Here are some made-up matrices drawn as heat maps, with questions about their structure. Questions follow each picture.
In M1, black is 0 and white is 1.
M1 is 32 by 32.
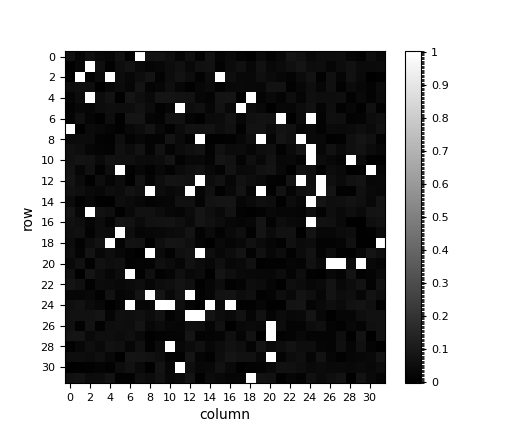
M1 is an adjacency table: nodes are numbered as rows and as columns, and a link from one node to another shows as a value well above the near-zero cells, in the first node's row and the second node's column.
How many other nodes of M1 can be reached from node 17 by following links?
3
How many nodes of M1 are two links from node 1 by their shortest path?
2
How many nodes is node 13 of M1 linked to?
4
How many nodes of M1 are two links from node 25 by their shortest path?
3
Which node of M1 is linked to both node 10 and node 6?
node 24
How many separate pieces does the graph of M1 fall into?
8
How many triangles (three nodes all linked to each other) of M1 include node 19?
1
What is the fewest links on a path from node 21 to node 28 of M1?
4
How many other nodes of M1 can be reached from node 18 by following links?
5
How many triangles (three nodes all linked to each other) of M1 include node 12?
1
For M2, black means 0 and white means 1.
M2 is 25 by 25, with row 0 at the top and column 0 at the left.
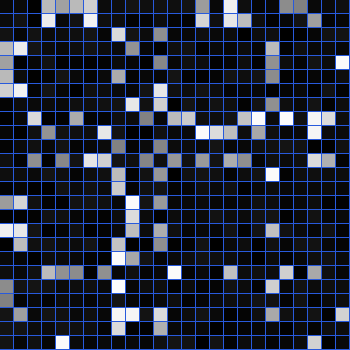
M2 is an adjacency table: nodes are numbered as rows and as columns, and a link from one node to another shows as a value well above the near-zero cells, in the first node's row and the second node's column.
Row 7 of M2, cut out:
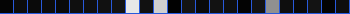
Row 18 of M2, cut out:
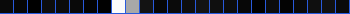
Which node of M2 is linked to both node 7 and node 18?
node 9
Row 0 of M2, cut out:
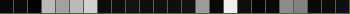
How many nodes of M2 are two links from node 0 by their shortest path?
6
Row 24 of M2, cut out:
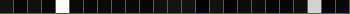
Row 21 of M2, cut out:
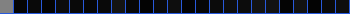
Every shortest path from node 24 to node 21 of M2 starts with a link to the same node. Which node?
node 4
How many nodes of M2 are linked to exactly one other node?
3
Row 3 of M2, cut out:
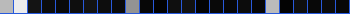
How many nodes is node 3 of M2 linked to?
4
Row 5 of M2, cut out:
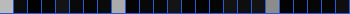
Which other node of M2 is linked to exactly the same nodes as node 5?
node 20
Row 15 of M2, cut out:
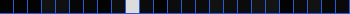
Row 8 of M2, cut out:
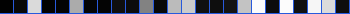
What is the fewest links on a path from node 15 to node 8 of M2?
3
